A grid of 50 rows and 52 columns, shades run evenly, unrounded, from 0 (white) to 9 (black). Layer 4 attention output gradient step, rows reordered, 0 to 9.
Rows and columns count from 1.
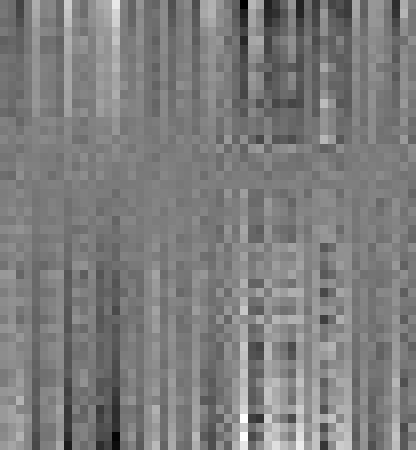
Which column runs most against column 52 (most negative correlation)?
29
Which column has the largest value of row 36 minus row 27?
41
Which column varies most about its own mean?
31
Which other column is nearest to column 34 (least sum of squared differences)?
40
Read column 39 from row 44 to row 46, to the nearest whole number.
4 4 4
